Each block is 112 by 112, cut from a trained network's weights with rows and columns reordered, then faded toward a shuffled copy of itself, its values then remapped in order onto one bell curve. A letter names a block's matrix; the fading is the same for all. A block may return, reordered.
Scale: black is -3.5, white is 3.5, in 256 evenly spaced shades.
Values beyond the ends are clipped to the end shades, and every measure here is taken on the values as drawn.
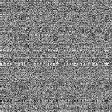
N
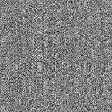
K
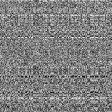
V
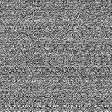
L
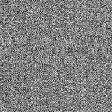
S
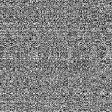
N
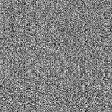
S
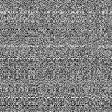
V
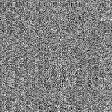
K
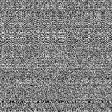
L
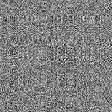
S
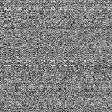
N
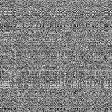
L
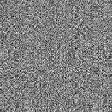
S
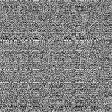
L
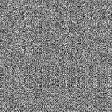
K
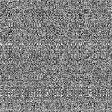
N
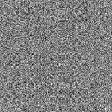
K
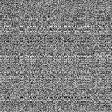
L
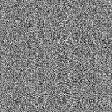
S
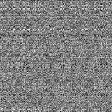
N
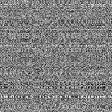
V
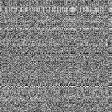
V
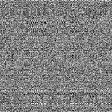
N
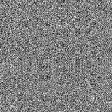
K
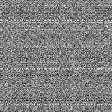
V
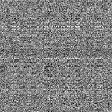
N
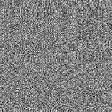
K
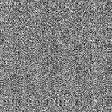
S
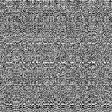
V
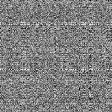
N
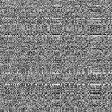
V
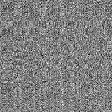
K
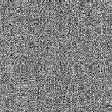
K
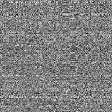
N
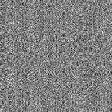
S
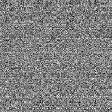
N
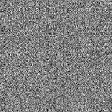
S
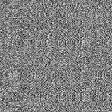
K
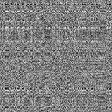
V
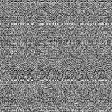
V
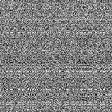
L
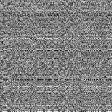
V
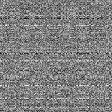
V
